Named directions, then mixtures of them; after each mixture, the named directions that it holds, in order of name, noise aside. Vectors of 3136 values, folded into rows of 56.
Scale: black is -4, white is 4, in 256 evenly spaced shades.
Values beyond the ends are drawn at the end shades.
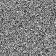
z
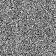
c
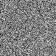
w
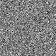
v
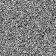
c, z.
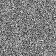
c, w.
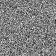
v, w, z.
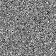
v.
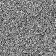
c, v, z.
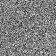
w, z.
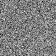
w.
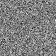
v, w, z.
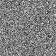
c, v, z.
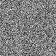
c, v.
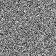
w, z.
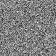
z.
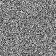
c, v, z.
